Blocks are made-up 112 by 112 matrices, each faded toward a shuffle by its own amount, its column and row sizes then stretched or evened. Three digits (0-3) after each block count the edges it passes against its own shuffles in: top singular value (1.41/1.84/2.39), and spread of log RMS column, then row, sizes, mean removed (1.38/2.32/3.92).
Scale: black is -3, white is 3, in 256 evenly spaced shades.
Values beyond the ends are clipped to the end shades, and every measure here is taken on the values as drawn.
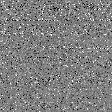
0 0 2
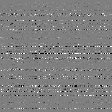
3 1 3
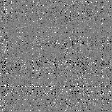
0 2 2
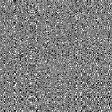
3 2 1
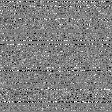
0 0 3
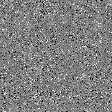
0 1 1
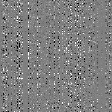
2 3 1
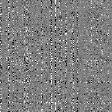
1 3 2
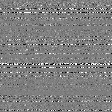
1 0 3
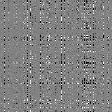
3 3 2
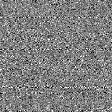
2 0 2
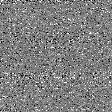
0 0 2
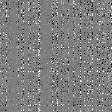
1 3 2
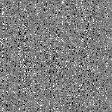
0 2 1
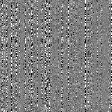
3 3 0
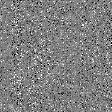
1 2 0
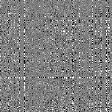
3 3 2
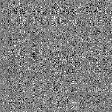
1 2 2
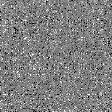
2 1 1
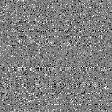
2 1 2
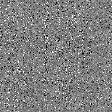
0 2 1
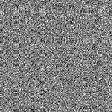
3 1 0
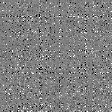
2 2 2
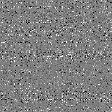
2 1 2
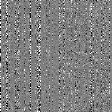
1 3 1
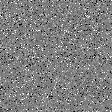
0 0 1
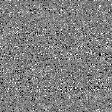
1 1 2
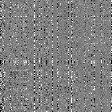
3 3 1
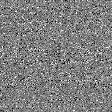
1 0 2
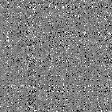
0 2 2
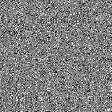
2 1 1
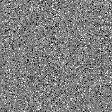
1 1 0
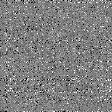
1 1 2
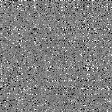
2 1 2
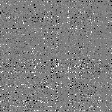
1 2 2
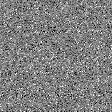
1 0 1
